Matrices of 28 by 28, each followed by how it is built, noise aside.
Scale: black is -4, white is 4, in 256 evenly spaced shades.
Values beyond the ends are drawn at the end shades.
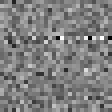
uneven rows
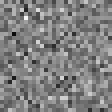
repeating rows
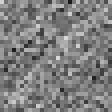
Hankel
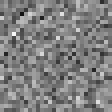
Hankel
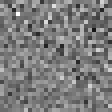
upper triangular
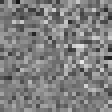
upper triangular
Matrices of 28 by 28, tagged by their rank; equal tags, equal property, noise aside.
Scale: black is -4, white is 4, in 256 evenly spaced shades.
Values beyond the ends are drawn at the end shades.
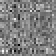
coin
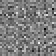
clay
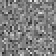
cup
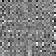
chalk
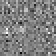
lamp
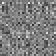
clay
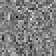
cup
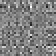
chalk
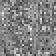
cup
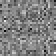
clay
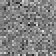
cup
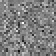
cup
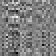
coin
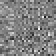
clay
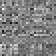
coin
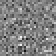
chalk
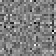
lamp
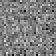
cup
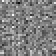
cup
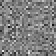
lamp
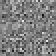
cup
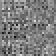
lamp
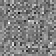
clay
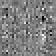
chalk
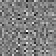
chalk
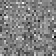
cup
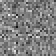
clay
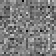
clay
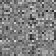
chalk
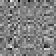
coin
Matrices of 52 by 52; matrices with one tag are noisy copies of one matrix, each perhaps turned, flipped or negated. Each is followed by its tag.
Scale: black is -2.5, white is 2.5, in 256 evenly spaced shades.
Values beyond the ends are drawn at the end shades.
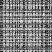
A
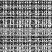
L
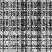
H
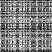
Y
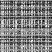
L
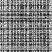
A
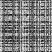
Y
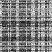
H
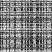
Y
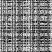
Y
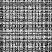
A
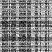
H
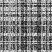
H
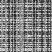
L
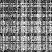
H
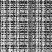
L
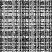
Y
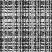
Y
